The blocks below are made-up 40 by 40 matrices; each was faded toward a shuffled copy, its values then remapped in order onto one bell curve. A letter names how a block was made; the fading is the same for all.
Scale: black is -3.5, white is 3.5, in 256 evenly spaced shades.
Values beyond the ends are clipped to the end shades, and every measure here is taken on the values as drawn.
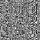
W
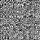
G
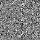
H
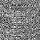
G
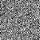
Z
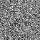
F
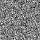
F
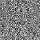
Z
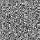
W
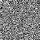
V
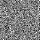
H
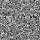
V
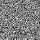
H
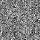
F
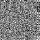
Z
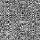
G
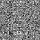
Z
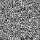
W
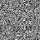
F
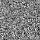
H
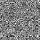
V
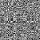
G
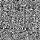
V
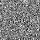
H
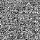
V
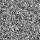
F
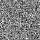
H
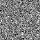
F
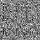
Z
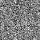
H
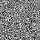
F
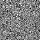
Z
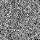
F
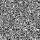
H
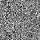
F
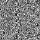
Z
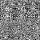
V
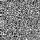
Z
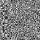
W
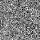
F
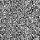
Z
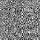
W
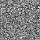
H
